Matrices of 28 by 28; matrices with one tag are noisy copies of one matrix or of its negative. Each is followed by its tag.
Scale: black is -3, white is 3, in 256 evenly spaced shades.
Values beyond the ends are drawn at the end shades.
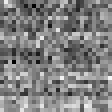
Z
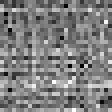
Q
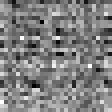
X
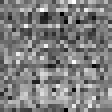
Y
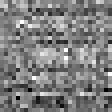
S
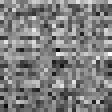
X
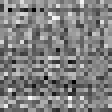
Q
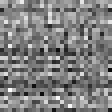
Q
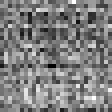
Y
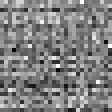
Q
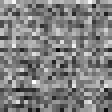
X
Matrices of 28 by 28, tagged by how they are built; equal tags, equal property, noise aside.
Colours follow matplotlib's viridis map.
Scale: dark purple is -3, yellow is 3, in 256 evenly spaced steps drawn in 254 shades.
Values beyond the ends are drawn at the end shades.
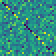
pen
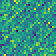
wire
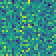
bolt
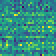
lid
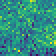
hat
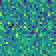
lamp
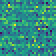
lid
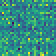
lid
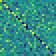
pen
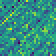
wire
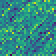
wire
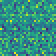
lamp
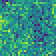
hat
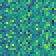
bolt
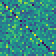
pen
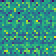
lamp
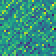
wire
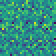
lamp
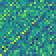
wire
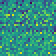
lamp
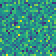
lamp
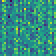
lid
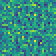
bolt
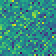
wire
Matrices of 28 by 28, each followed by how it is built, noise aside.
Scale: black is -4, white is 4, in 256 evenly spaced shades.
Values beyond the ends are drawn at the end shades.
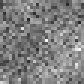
smooth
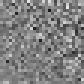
upper triangular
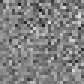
upper triangular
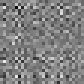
low rank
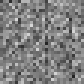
blocks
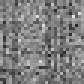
blocks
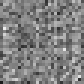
blocks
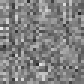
blocks
